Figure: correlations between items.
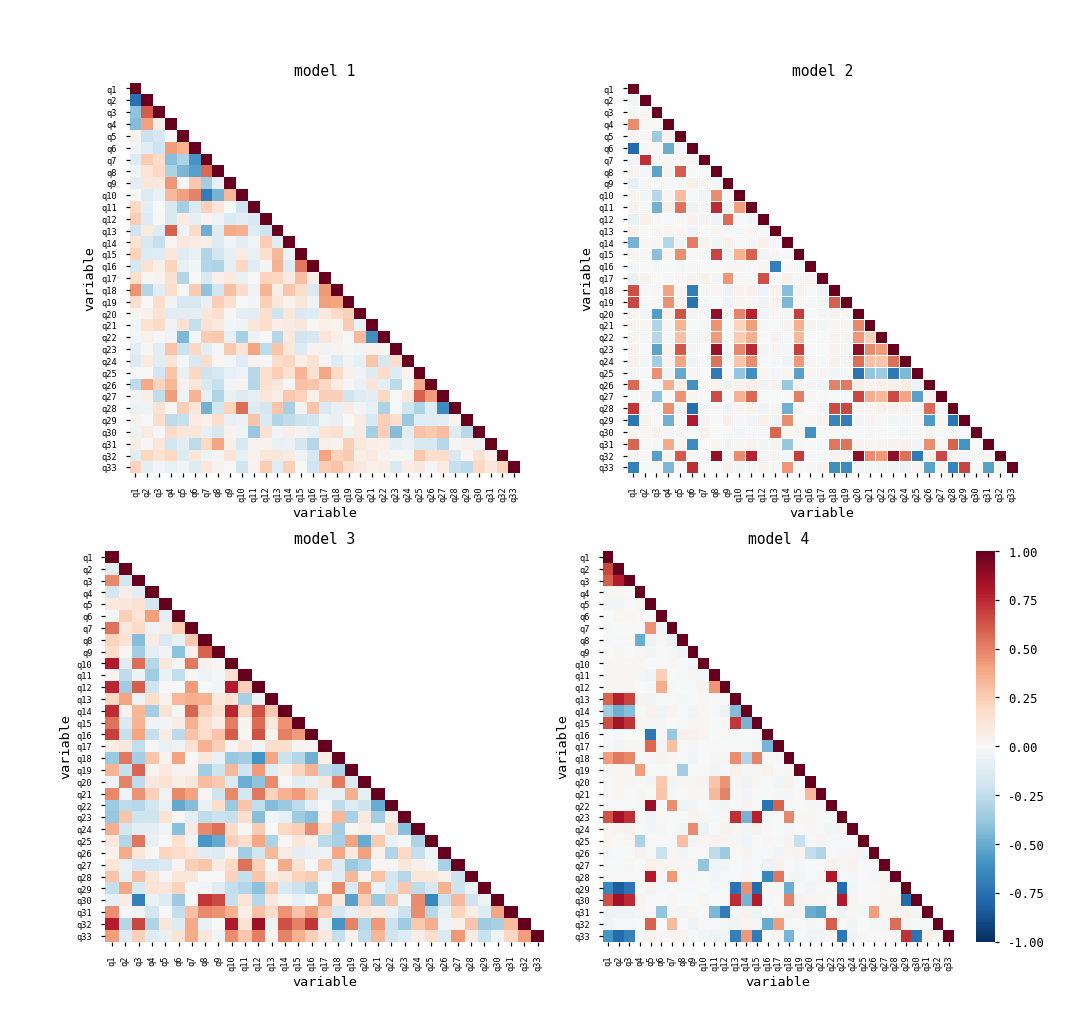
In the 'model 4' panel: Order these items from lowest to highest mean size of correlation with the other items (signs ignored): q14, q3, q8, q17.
q8, q17, q14, q3
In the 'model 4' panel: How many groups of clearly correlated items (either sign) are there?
6
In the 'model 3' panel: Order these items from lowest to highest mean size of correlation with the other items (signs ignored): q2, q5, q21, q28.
q5, q28, q2, q21
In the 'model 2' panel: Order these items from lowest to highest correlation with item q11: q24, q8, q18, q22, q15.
q18, q22, q24, q15, q8
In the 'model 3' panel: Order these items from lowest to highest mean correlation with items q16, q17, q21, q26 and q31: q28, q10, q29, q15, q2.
q29, q2, q28, q15, q10
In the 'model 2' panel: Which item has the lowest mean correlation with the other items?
q25
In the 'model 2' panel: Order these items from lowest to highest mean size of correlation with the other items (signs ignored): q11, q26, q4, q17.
q17, q4, q26, q11
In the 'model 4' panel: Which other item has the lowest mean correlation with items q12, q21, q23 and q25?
q31
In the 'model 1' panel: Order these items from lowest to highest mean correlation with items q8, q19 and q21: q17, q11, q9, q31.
q9, q11, q17, q31
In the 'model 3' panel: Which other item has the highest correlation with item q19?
q3
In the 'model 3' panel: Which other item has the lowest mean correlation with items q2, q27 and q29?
q19
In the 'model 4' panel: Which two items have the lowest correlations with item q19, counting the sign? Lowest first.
q8, q25
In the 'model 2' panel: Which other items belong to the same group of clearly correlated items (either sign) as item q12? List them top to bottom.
q9, q17
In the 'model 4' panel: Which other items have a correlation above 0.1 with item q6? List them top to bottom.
q11, q12, q20, q21
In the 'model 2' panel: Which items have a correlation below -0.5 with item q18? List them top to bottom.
q6, q29, q33
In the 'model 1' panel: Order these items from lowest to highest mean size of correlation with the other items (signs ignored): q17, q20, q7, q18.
q20, q17, q18, q7
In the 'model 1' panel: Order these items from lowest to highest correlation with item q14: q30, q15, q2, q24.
q2, q15, q30, q24
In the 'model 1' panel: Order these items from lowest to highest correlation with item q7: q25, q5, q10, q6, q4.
q10, q6, q4, q5, q25
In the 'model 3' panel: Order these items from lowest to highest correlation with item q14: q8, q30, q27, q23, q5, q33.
q23, q30, q5, q8, q27, q33
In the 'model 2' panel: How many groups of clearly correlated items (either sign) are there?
5
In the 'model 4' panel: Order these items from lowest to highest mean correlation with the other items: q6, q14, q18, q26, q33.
q33, q14, q26, q6, q18
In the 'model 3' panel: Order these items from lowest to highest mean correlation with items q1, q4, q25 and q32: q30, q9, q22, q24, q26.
q30, q22, q9, q26, q24
